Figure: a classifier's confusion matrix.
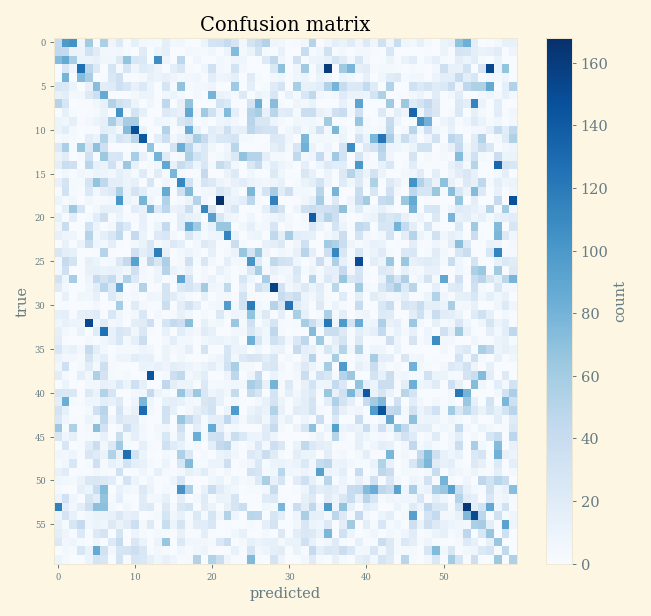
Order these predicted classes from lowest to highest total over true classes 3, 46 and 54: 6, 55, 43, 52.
6, 43, 52, 55
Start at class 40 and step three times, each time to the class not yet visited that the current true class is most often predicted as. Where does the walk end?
20
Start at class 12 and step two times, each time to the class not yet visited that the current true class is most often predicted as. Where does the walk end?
55
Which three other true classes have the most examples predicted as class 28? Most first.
18, 39, 7
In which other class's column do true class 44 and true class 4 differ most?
36
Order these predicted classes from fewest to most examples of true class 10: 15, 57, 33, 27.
15, 33, 27, 57
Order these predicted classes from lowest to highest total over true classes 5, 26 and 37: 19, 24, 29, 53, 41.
24, 19, 29, 41, 53
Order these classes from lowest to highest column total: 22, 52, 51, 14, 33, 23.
51, 23, 22, 33, 14, 52
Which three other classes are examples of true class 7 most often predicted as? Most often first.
54, 39, 26
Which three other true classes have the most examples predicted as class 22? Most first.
30, 8, 21
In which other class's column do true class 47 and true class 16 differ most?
9
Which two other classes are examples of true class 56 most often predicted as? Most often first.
35, 53
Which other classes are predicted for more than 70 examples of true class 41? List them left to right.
1, 11, 42, 58
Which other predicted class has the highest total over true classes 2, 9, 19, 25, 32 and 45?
39
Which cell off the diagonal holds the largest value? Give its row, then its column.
18, 21
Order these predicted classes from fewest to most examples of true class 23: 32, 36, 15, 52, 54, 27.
54, 27, 15, 32, 36, 52
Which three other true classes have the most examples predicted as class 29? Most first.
53, 3, 49
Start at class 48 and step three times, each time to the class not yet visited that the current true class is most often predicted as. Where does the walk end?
57
